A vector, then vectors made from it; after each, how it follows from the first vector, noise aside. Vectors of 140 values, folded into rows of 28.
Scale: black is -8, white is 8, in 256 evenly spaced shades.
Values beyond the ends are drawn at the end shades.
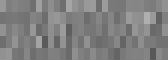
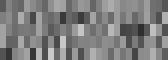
wrapped around, negated, scaled up.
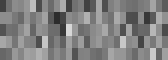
negated, scaled up.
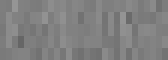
reversed, negated, shrunk.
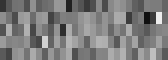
negated, scaled up.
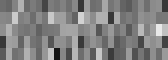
wrapped around, scaled up.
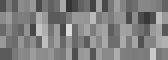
negated, scaled up.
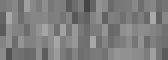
wrapped around, negated.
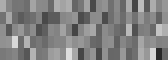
wrapped around, scaled up.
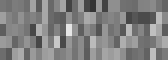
negated, scaled up.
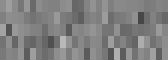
wrapped around, negated.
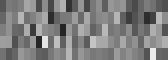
negated, scaled up.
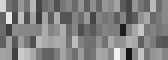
wrapped around, scaled up.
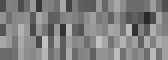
negated, scaled up.
